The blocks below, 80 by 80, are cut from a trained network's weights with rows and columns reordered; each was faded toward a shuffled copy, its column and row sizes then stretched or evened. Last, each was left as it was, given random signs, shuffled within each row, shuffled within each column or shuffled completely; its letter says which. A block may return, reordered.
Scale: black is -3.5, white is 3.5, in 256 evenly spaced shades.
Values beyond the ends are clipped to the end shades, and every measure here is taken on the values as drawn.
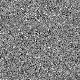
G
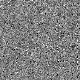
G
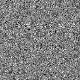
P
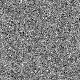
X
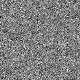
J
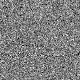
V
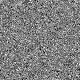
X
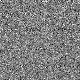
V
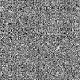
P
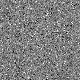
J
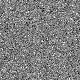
X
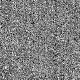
J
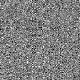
P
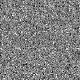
P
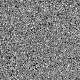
V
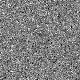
X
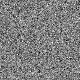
V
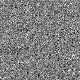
J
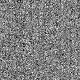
J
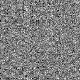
P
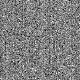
J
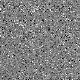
G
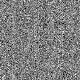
J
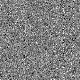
J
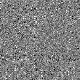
P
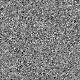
G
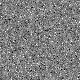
X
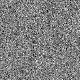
J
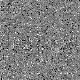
G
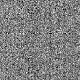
P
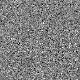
G
